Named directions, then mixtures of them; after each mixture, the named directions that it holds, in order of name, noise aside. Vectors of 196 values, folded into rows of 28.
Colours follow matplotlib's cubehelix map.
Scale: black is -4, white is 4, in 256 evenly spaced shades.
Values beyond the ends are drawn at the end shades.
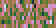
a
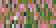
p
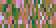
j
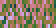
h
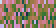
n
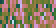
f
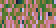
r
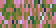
j.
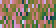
n.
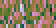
f, h, n.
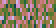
a, h, j.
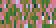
a, f, j.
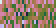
n.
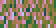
h.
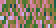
h.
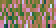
h, j.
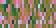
j.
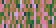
a, f, p.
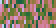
n, p, r.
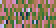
h, n.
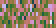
a.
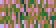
a, n.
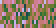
n.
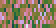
j, p.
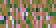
f, h, r.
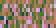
h.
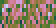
f, j, r.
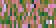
a.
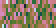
n, p, r.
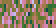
a.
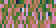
r.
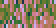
f, n, r.
